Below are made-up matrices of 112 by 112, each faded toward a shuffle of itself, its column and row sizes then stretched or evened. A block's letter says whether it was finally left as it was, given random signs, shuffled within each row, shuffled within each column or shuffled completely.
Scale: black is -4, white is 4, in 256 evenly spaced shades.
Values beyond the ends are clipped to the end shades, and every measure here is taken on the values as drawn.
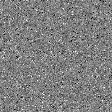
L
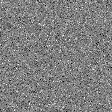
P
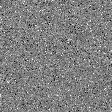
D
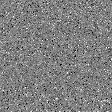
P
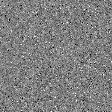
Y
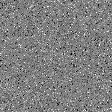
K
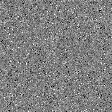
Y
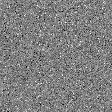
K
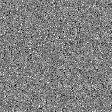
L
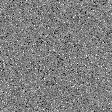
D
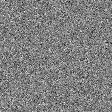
D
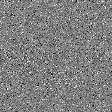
P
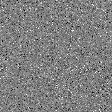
L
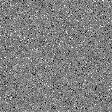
Y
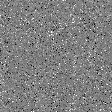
K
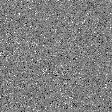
Y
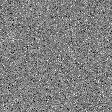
D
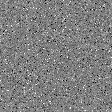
D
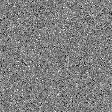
Y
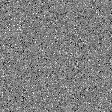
K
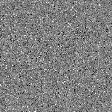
L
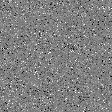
Y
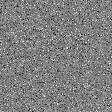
P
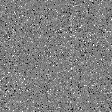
L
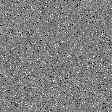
P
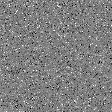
Y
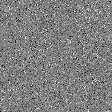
K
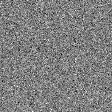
K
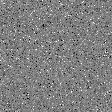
P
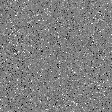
K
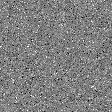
D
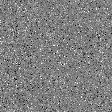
K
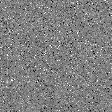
Y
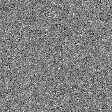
K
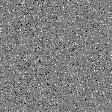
K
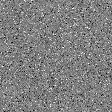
D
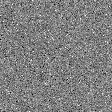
D
